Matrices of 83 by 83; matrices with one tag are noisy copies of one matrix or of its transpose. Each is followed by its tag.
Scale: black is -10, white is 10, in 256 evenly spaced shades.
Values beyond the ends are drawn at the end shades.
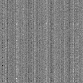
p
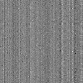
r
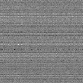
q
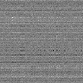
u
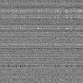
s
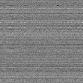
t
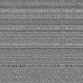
s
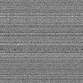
q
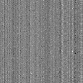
r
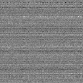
p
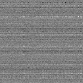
p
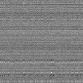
r
